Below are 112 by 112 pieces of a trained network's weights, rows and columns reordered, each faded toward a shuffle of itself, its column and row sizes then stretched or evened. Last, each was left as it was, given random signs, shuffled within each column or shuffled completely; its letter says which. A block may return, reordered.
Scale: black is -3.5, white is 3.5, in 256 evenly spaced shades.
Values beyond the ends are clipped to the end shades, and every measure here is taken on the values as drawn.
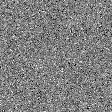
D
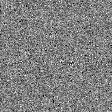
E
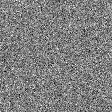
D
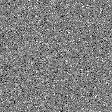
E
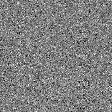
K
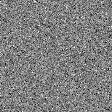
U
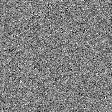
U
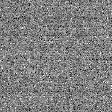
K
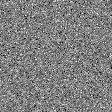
D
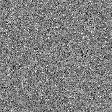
U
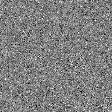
E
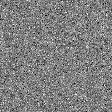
U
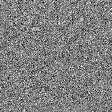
K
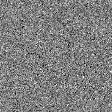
E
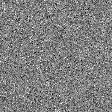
U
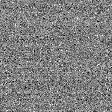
K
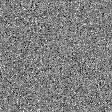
D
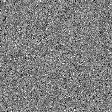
E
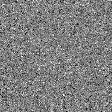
K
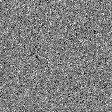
U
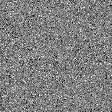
E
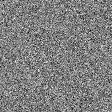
D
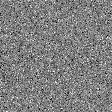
D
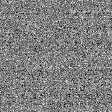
K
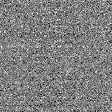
K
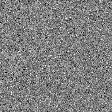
E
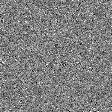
E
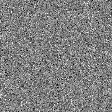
U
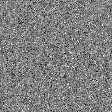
K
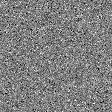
D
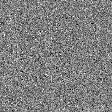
E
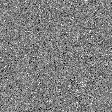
U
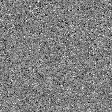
U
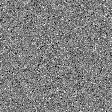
D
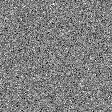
D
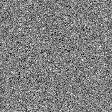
U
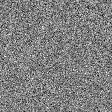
D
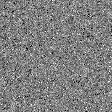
U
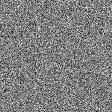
E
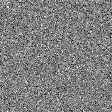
U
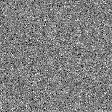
K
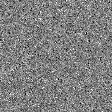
U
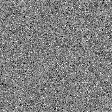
U
